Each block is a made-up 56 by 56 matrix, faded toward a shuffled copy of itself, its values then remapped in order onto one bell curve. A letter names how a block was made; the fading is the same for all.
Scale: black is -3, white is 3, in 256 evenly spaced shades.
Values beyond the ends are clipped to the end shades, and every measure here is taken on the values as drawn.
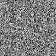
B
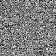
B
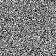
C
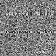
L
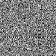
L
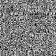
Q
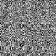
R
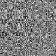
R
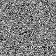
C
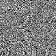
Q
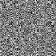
R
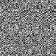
R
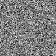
L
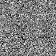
C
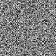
Q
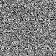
C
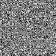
B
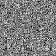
L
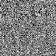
B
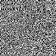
L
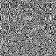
R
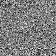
C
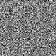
Q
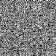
B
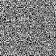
L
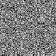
Q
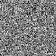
Q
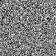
L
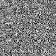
L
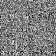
B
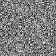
L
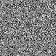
B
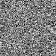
B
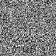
L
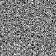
Q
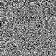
Q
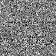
C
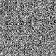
Q
